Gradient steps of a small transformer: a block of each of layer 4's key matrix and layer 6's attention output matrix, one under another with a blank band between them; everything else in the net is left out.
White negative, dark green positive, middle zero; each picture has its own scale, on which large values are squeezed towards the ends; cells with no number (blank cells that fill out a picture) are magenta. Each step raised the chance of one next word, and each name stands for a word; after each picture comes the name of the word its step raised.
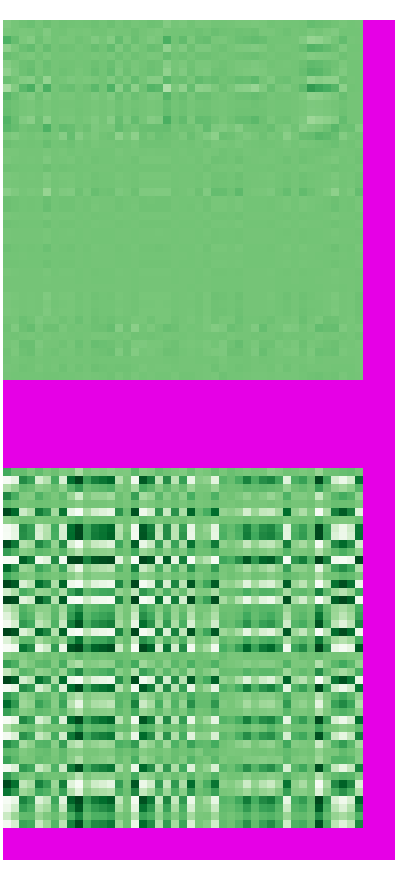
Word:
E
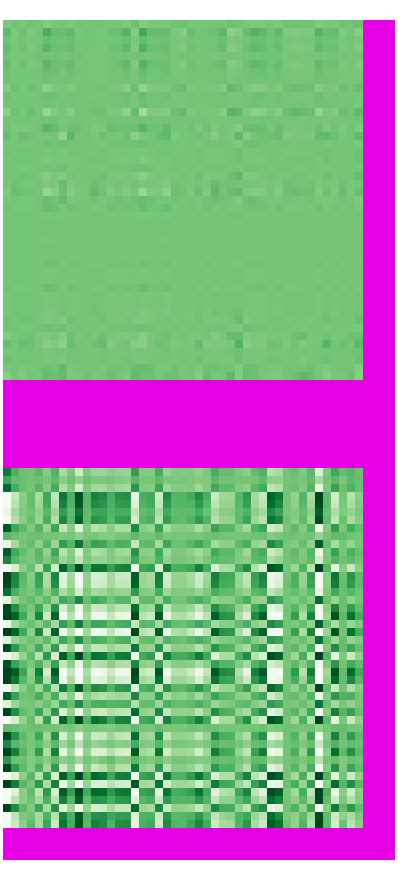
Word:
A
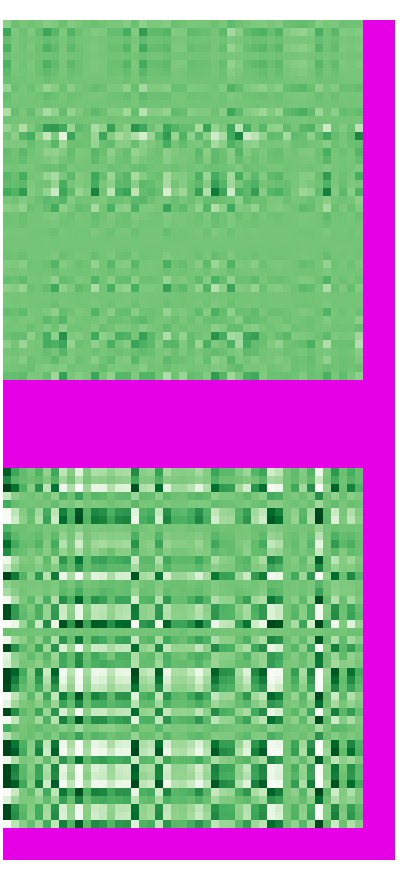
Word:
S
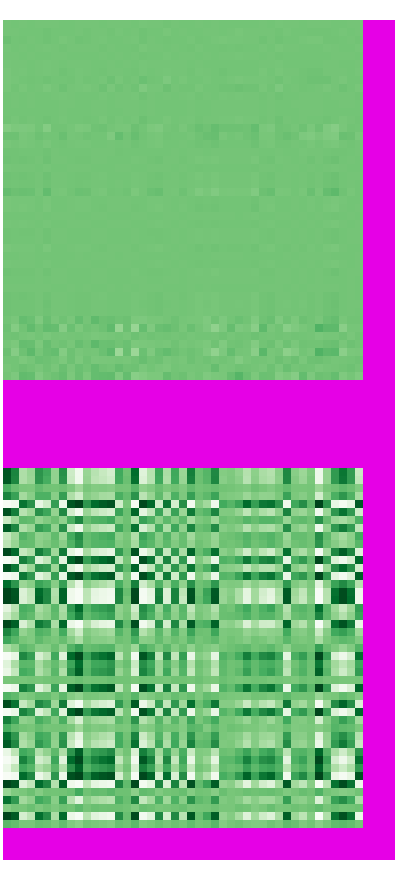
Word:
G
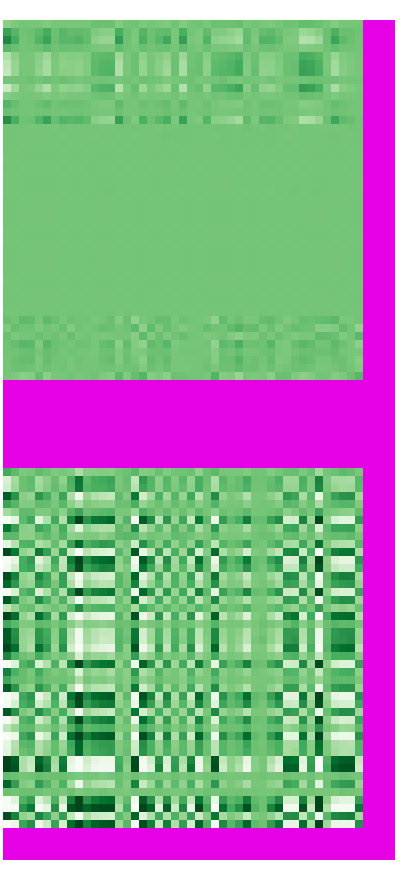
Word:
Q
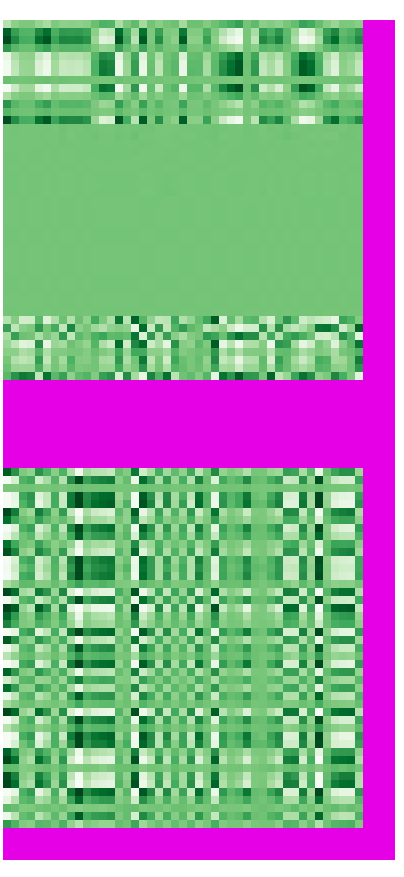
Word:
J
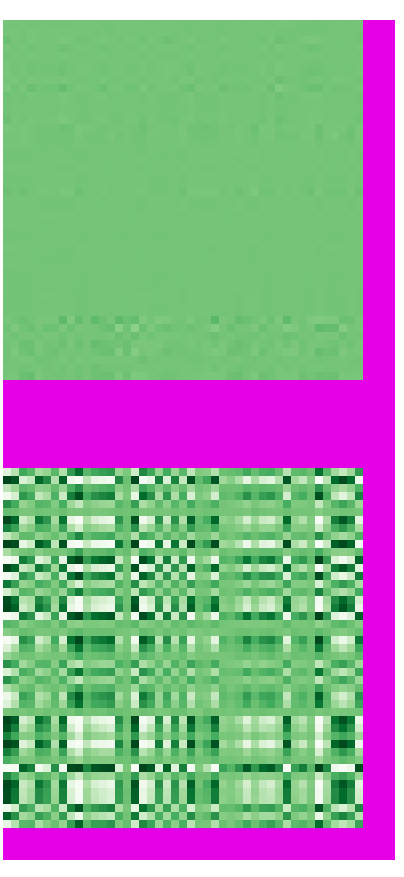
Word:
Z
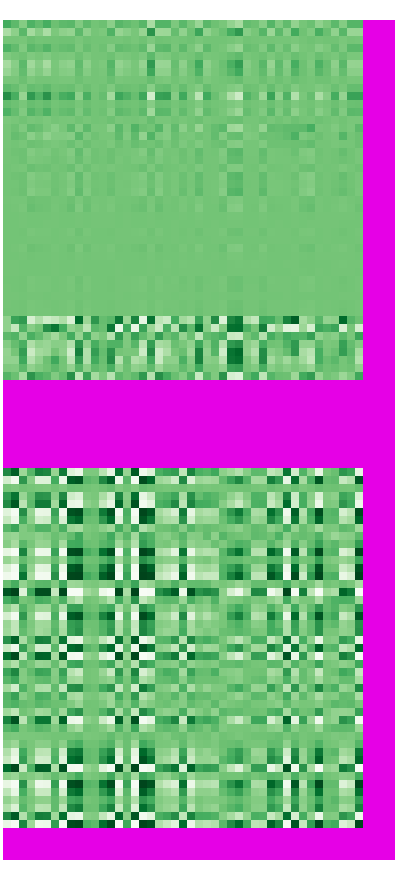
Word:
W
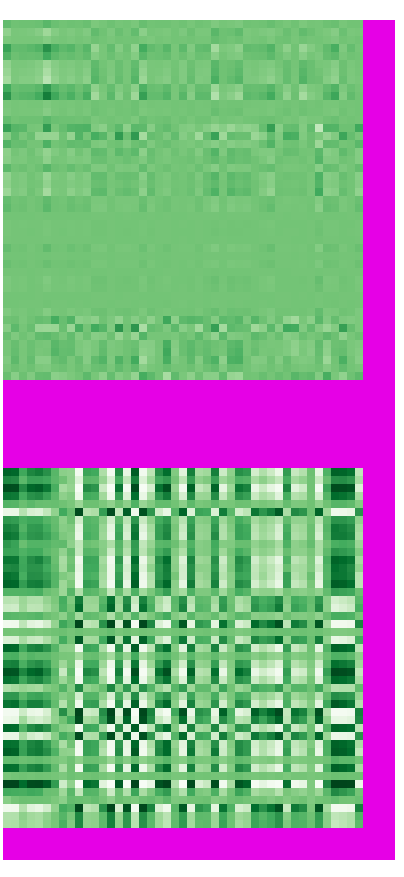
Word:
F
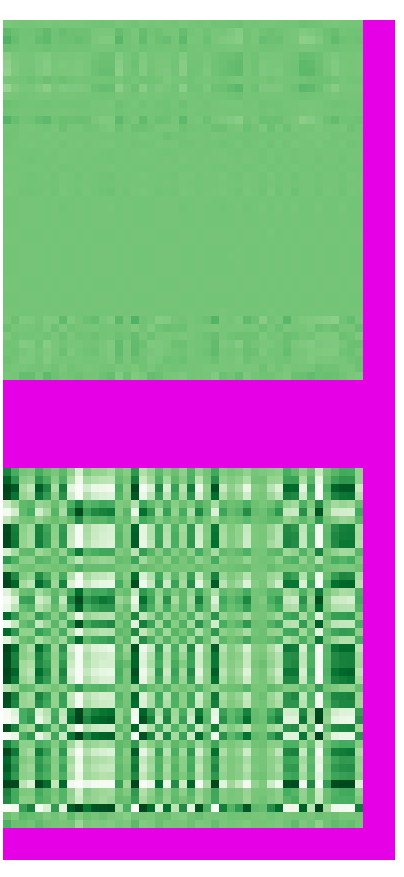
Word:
F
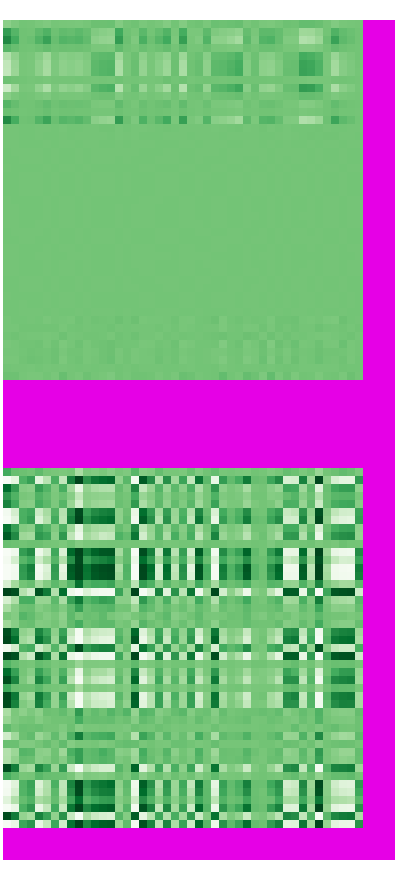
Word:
W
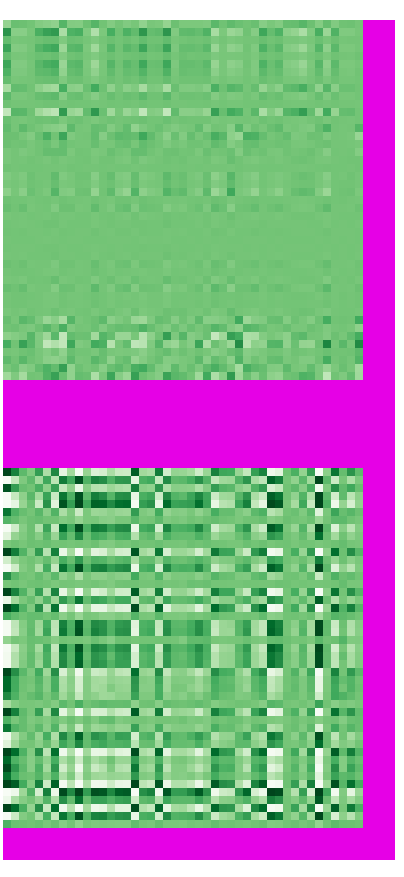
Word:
J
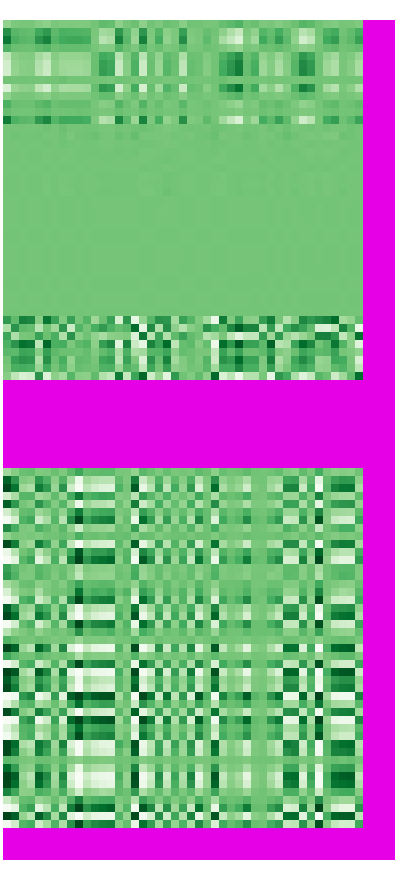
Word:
S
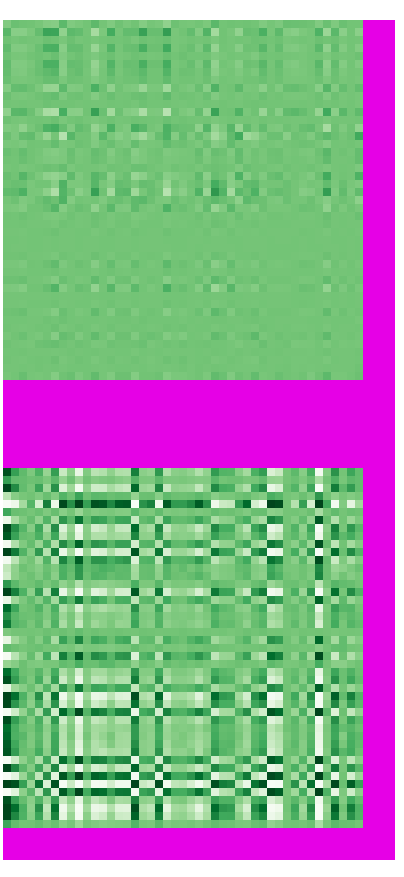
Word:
G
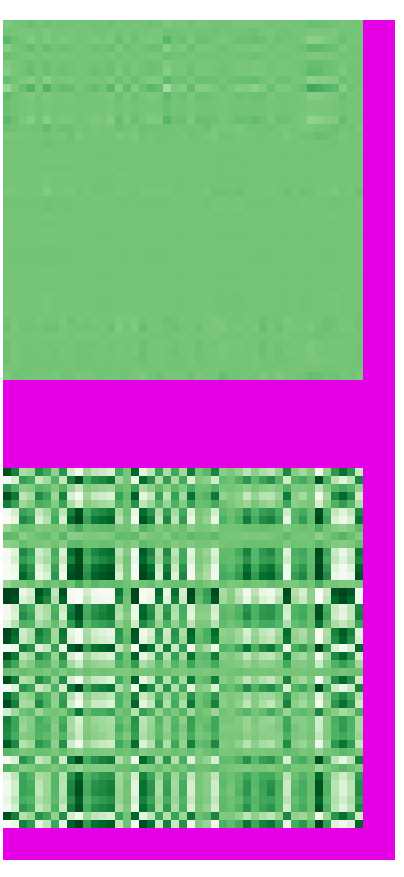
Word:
W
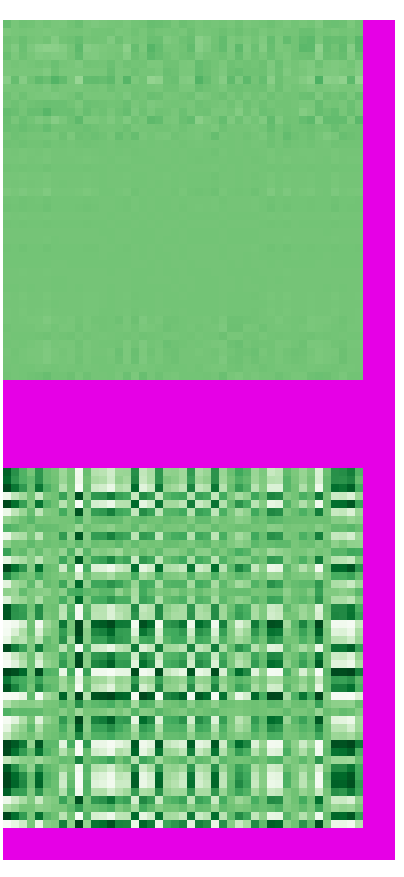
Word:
S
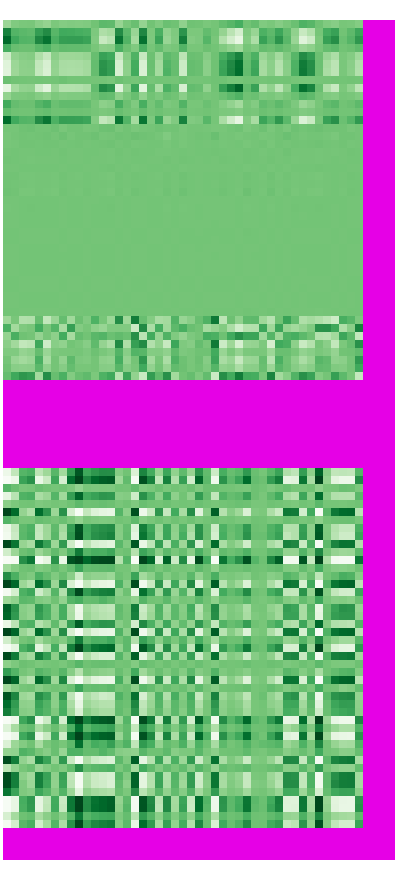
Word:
E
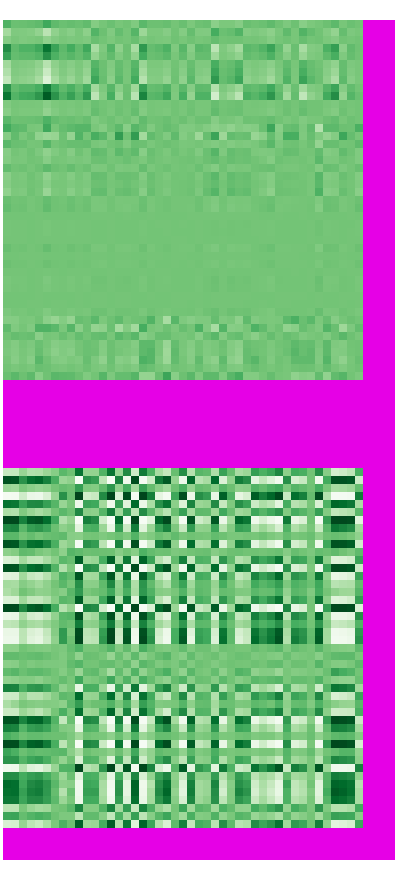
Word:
Z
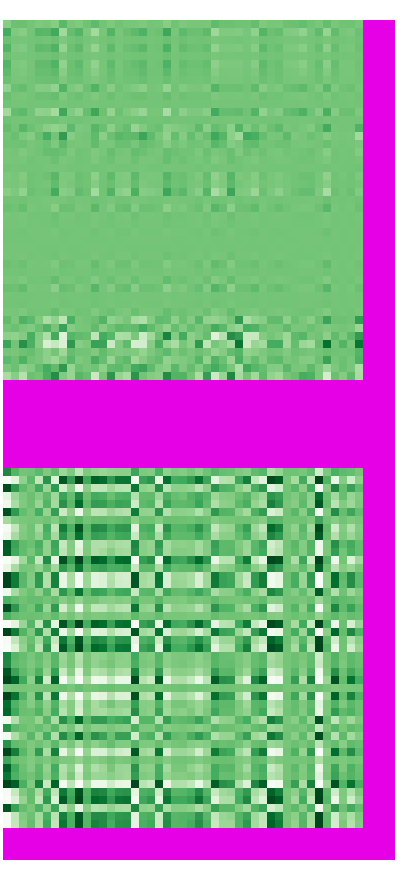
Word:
E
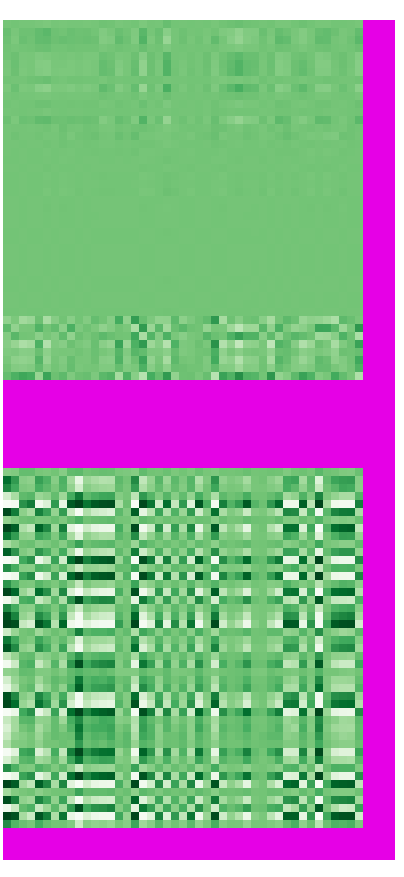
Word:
G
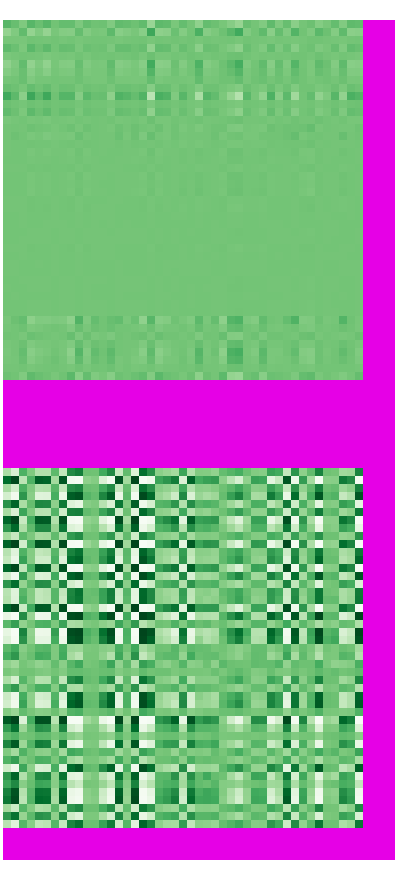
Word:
Z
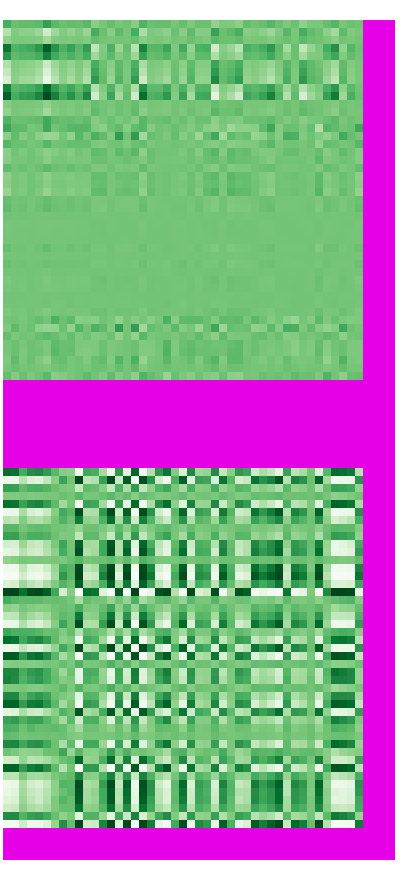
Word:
W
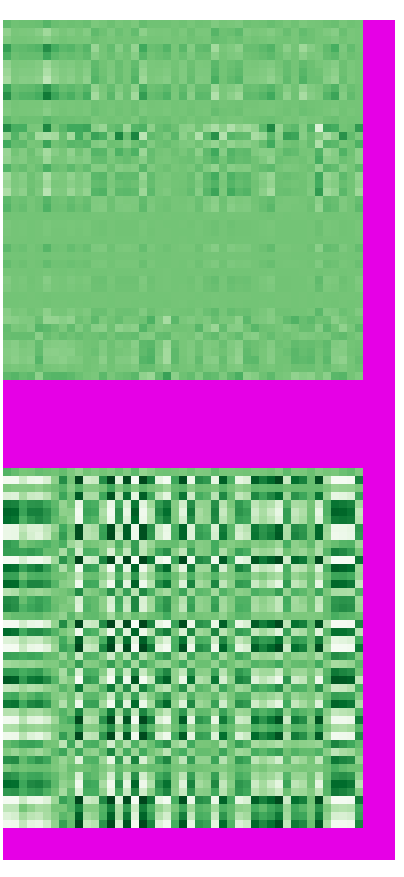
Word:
E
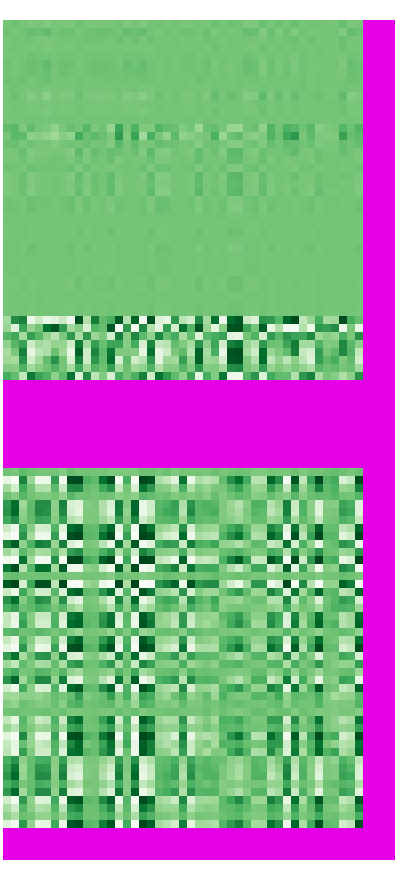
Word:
E
